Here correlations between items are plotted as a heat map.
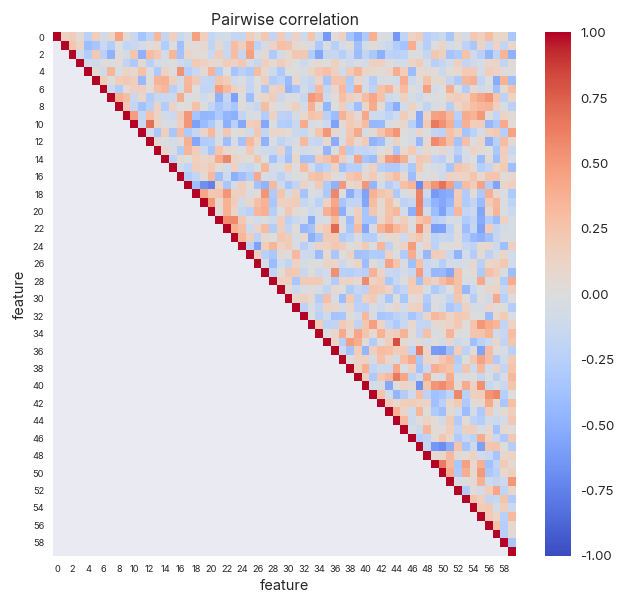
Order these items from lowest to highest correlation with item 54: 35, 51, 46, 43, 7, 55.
35, 46, 43, 51, 55, 7
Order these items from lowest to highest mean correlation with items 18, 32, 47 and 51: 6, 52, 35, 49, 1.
49, 35, 1, 6, 52
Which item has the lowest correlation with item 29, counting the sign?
53
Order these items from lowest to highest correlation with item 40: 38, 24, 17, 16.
16, 24, 38, 17
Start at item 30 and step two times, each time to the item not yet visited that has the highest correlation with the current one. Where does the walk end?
41
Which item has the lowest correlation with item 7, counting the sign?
23
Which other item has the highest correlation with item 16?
4
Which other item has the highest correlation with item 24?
46
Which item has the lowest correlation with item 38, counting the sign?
18
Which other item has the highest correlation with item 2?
25
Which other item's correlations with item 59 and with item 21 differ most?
55
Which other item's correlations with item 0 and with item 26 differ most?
44
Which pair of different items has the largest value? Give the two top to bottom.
35, 44
